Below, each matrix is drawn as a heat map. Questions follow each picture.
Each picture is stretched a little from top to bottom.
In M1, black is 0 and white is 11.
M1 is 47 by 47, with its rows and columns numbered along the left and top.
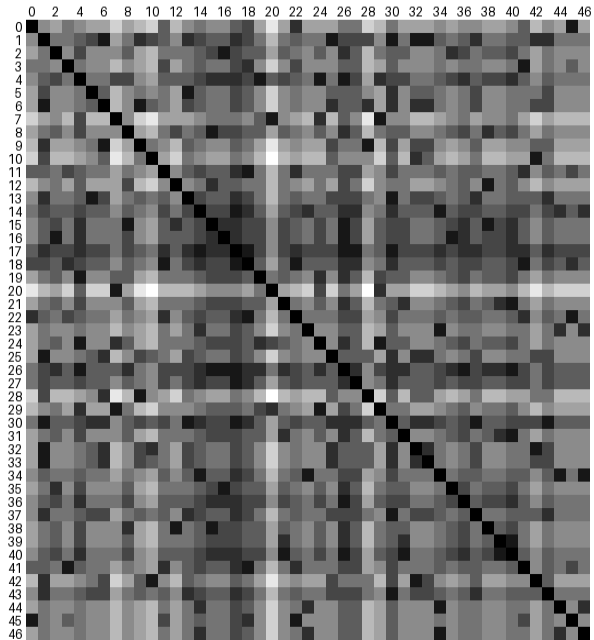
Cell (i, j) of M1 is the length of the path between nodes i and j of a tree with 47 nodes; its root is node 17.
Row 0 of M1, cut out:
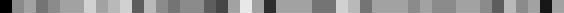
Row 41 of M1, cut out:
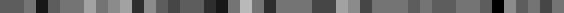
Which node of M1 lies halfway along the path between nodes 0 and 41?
22
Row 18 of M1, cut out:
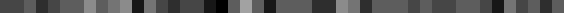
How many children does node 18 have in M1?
3
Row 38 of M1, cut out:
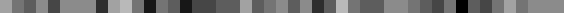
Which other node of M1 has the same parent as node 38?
8
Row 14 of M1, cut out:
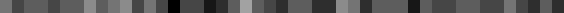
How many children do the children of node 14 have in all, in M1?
3
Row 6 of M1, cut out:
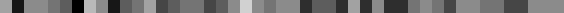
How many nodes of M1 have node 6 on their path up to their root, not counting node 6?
2
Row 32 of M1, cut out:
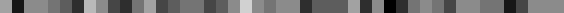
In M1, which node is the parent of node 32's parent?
30
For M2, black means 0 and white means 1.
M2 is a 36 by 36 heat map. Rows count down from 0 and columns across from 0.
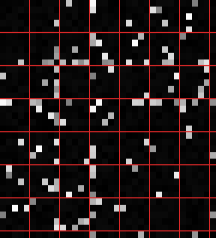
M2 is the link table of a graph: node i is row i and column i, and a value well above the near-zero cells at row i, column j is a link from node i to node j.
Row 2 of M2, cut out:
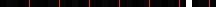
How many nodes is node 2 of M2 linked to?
1
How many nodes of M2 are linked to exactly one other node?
4
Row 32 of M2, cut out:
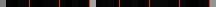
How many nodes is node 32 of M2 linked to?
3
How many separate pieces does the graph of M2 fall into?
3
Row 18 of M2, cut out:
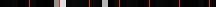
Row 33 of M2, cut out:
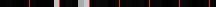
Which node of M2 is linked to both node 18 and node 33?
node 9
